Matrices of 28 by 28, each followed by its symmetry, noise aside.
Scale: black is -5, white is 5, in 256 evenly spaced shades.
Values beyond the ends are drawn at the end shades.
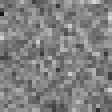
symmetric across the other diagonal.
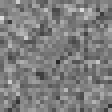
symmetric.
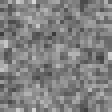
mirrored top to bottom.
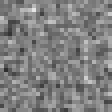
antisymmetric.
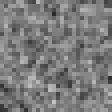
symmetric across the other diagonal.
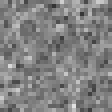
symmetric.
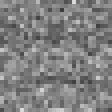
mirrored left to right.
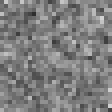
symmetric across the other diagonal.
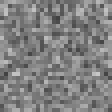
mirrored left to right.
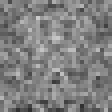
mirrored left to right.
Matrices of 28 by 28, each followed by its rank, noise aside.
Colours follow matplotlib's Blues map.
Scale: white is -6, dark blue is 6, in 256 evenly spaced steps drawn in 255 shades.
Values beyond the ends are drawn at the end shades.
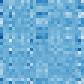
two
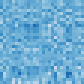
four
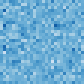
six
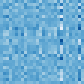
two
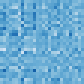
three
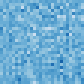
six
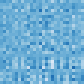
three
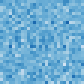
six
